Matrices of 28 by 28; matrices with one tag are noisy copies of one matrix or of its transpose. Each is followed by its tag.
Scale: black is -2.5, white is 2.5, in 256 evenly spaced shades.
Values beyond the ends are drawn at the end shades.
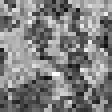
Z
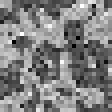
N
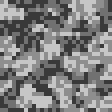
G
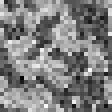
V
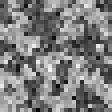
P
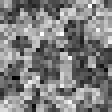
N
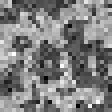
N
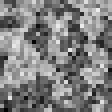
Z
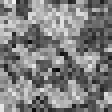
Z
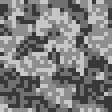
V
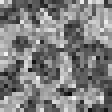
N
